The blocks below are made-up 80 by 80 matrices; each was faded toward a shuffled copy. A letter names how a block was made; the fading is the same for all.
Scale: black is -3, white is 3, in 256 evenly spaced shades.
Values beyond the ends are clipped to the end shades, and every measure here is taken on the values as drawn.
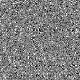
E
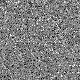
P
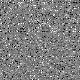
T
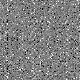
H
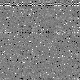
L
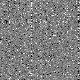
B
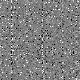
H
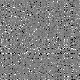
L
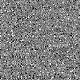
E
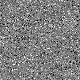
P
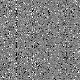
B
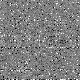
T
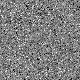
P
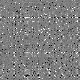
L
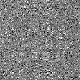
E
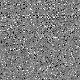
T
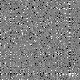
L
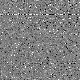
T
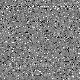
T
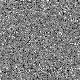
P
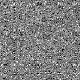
E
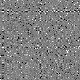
L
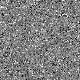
P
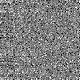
E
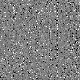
H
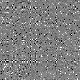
L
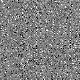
B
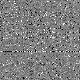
T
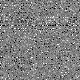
T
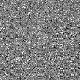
E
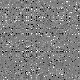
L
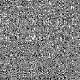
E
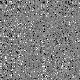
H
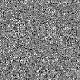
E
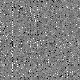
H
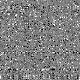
T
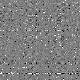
L
